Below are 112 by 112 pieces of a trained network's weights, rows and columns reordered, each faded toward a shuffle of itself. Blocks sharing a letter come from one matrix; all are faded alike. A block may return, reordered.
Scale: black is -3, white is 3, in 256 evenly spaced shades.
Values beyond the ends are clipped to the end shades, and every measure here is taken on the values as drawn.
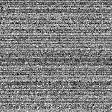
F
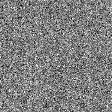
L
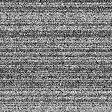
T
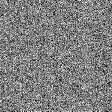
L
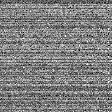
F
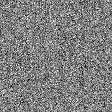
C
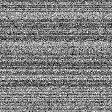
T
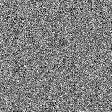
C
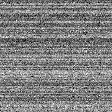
F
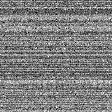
F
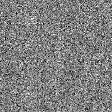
L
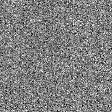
L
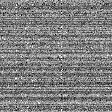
F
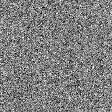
C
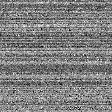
F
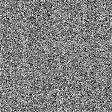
L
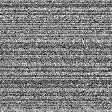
F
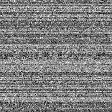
T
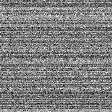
F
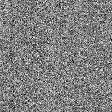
C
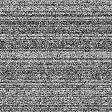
T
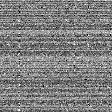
F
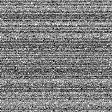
F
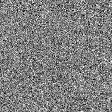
C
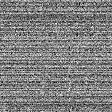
T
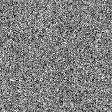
L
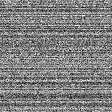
T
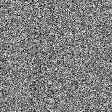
C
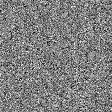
L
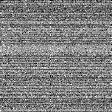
F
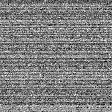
T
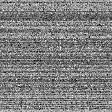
F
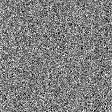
L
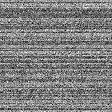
T
